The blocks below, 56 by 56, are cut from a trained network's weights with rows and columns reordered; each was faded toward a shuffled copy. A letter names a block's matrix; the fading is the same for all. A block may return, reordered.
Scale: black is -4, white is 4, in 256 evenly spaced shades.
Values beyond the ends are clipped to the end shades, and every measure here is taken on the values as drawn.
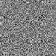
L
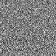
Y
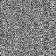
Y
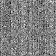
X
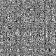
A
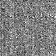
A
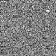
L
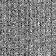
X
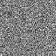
L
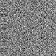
Y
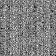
X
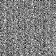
A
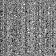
X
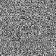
L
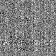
A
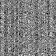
X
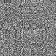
Y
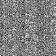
A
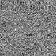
L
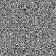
L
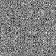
L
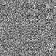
L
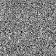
L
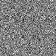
L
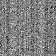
X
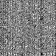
X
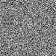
L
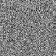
Y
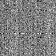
A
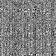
X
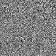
Y
